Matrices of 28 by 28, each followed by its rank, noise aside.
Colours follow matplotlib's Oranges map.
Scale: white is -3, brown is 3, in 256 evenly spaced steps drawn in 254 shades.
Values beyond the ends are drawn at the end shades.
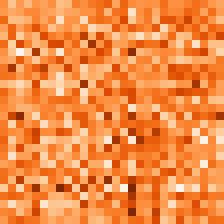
six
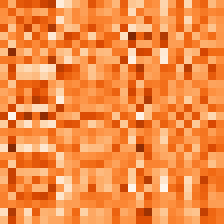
three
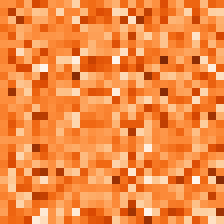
four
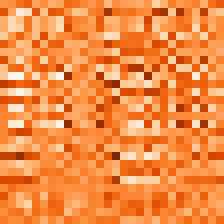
three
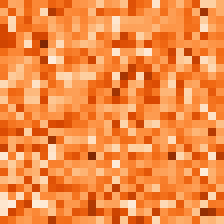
six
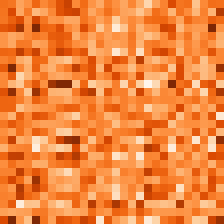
four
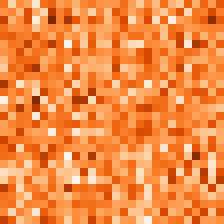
six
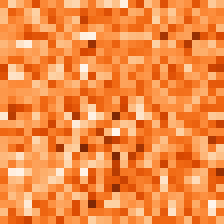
six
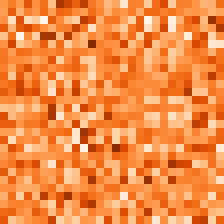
six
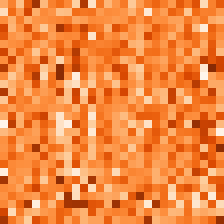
six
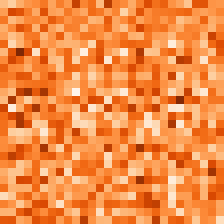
six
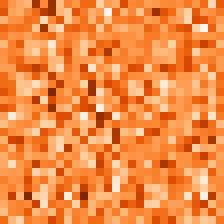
six
